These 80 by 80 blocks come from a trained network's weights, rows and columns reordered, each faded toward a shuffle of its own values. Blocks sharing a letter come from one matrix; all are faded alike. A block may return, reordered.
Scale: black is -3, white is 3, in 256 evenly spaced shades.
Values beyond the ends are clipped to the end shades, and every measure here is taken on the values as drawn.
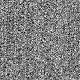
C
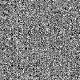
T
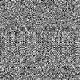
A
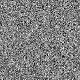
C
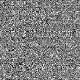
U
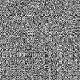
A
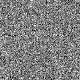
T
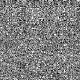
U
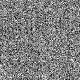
C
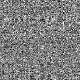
U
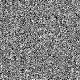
C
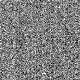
C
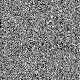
T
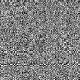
A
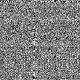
U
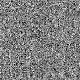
T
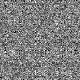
U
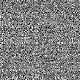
U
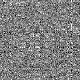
U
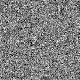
C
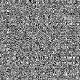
U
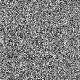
C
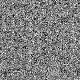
T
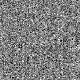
T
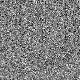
C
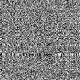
A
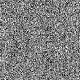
C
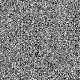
T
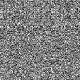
U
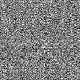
U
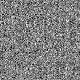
T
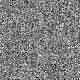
C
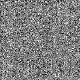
T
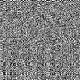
A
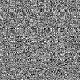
A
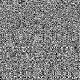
A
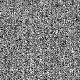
C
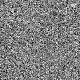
C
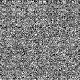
U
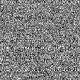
U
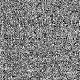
T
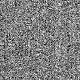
T
